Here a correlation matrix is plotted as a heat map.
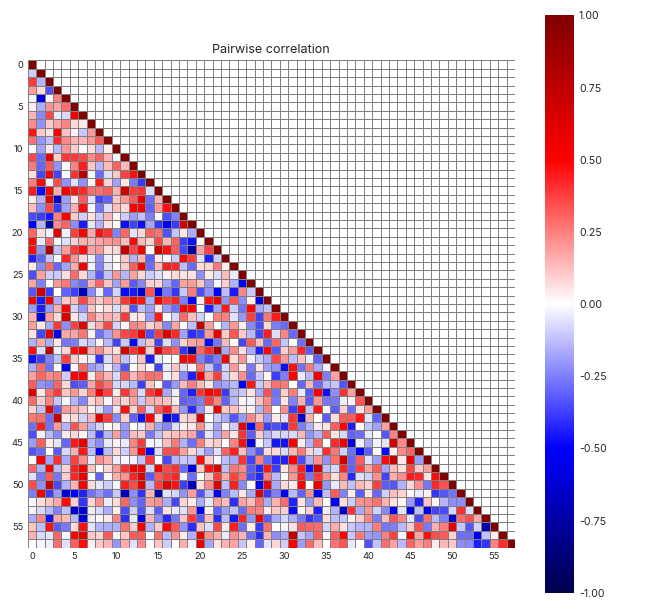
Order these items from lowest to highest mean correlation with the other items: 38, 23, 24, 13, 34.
38, 23, 24, 13, 34
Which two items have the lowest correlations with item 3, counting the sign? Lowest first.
16, 32
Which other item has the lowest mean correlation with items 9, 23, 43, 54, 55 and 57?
53
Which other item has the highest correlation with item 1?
27
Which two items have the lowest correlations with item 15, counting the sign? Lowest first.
51, 27
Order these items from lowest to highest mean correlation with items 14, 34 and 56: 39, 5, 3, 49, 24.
24, 49, 3, 5, 39
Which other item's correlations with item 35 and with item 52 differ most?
46
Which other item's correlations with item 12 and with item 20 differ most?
42
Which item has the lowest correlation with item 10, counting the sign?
33
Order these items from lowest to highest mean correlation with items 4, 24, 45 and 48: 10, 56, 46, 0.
0, 10, 46, 56
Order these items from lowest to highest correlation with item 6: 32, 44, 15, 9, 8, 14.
14, 8, 44, 9, 32, 15
